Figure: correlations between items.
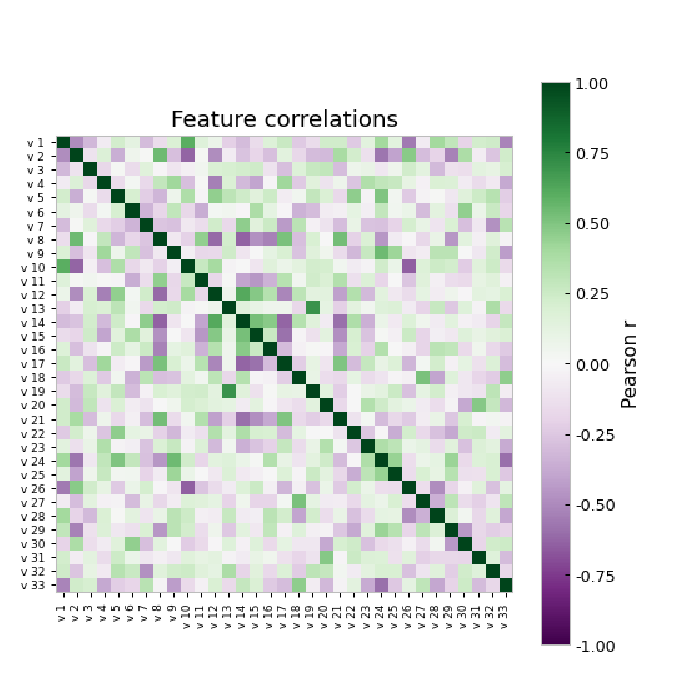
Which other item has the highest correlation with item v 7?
v 14
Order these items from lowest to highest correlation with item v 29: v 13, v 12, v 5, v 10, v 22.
v 22, v 13, v 5, v 12, v 10
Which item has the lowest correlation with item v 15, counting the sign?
v 17
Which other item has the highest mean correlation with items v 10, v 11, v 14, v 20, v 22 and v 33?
v 12
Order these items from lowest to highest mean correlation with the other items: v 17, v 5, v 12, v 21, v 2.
v 2, v 21, v 17, v 12, v 5
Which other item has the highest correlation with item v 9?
v 24
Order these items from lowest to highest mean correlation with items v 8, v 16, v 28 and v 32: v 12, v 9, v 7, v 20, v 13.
v 7, v 12, v 20, v 9, v 13
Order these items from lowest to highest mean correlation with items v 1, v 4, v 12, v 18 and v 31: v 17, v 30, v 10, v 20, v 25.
v 30, v 17, v 25, v 20, v 10
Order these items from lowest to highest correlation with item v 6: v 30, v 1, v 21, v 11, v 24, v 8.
v 11, v 8, v 21, v 1, v 24, v 30
